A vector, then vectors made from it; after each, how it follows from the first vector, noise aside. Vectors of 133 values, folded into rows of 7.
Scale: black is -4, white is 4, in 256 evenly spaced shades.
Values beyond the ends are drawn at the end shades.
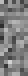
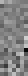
wrapped around, negated, partly zeroed.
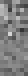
wrapped around, negated, partly zeroed.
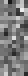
reversed, negated.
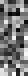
reversed, negated, scaled up.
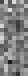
negated.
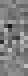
wrapped around, negated, partly zeroed.
